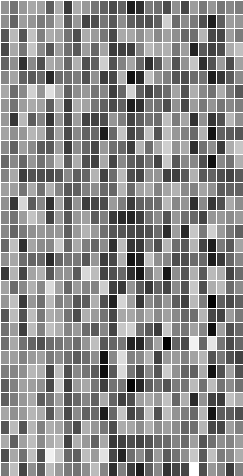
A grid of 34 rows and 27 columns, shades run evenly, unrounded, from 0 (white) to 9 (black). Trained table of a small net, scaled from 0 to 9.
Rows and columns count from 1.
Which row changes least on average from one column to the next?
14
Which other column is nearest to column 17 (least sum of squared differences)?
23
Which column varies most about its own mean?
24
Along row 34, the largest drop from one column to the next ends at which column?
22
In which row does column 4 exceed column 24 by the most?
25
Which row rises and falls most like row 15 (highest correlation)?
9
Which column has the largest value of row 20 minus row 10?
19
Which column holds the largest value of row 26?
12
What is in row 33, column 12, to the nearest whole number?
1
